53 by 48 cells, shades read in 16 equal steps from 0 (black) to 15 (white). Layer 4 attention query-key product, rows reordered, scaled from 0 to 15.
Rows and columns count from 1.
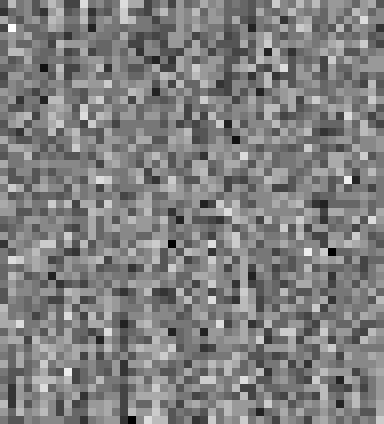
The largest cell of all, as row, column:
4, 2
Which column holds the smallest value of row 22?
19
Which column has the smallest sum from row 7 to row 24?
29
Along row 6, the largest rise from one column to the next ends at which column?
8
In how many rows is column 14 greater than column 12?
24
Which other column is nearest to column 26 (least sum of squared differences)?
40
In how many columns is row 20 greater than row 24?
19
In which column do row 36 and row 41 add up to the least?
32
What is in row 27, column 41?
4
